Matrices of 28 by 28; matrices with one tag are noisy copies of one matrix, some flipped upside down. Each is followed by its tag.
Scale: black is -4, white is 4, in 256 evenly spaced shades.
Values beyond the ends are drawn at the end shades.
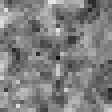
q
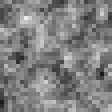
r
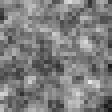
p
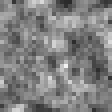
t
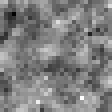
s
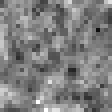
q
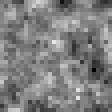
t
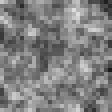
p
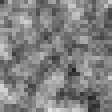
q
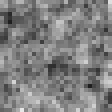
s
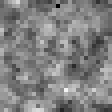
t
